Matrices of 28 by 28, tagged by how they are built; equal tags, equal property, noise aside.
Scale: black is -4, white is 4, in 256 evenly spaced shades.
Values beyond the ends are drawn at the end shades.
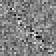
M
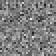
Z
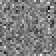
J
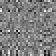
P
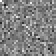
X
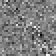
M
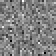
J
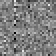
J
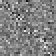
M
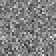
Z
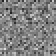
Z
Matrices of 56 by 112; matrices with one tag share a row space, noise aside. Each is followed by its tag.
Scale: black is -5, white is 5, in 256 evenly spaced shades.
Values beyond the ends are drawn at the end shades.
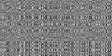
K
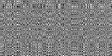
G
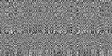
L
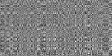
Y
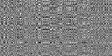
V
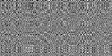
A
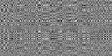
V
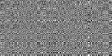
Y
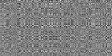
K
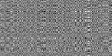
Y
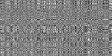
Y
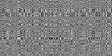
K
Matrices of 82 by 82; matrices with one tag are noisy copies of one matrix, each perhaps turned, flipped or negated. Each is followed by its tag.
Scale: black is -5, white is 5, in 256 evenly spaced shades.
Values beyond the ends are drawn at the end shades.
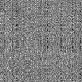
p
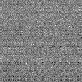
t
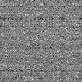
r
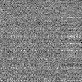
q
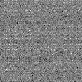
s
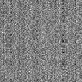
r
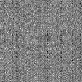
p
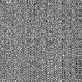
t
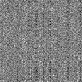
q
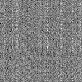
p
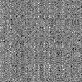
s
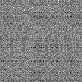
p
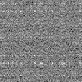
r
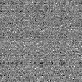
r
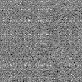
p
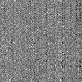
t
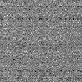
r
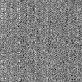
t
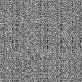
p
